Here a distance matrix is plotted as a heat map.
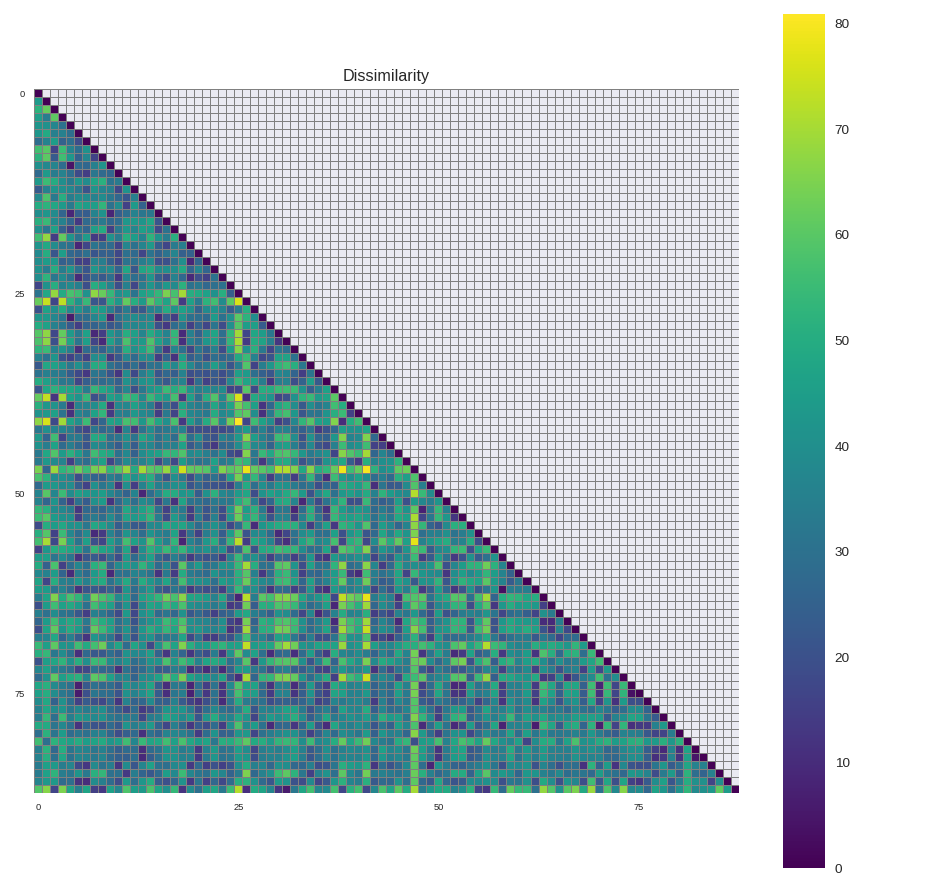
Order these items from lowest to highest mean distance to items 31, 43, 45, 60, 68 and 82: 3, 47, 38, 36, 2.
36, 3, 2, 38, 47
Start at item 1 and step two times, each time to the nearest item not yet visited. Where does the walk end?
81
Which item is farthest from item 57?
41
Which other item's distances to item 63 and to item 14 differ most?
25
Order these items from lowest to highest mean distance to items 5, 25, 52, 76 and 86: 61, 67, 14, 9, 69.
9, 67, 61, 14, 69
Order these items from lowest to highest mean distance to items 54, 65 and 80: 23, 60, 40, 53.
23, 60, 40, 53
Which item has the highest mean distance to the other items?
47
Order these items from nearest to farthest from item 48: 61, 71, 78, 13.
61, 13, 78, 71
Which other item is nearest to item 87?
31
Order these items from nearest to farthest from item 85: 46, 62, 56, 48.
46, 62, 48, 56
